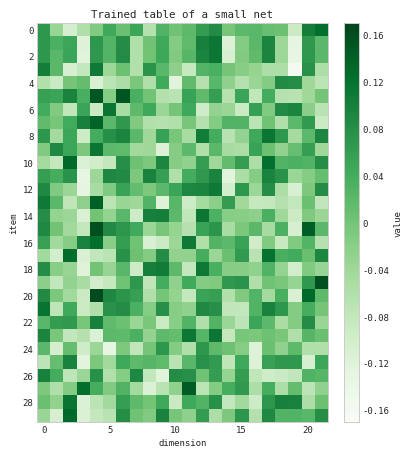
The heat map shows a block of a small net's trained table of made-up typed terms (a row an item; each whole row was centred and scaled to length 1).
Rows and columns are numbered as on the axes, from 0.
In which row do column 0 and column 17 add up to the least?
4
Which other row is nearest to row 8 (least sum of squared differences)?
21
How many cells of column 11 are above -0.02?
18
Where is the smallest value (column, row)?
19, 3
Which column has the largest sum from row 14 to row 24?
0
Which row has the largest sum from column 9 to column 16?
12
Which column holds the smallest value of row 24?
5
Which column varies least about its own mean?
10
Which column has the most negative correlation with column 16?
15
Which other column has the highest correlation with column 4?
1
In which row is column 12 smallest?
6
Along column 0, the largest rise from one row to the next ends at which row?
26
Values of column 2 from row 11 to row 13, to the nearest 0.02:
0.08 -0.04 -0.08
